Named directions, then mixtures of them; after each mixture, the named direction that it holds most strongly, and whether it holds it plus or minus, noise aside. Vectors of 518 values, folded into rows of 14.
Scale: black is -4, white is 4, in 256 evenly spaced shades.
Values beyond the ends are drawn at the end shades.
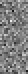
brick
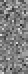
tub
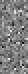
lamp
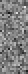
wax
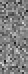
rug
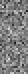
rug, plus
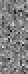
lamp, minus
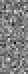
lamp, plus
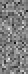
rug, plus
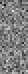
brick, minus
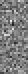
brick, plus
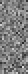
brick, minus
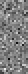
tub, minus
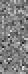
lamp, plus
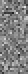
wax, plus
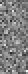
brick, minus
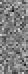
tub, plus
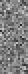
wax, plus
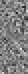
rug, minus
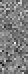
rug, minus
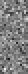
tub, minus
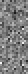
lamp, minus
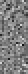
tub, minus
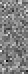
rug, minus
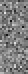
brick, minus
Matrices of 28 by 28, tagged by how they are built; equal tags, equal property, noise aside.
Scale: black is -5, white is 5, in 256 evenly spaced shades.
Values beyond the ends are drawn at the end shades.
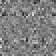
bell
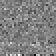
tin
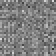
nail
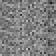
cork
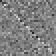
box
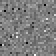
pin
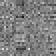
bell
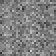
cork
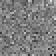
bell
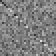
box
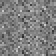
cork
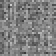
nail
